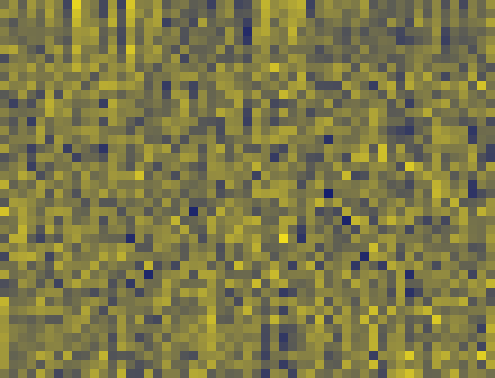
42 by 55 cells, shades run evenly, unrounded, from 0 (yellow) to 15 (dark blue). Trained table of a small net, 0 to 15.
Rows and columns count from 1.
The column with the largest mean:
46
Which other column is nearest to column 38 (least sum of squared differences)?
51
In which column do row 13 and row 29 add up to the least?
42
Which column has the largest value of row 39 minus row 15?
32
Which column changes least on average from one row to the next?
3
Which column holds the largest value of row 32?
15
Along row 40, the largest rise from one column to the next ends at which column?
13
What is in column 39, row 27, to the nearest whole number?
10
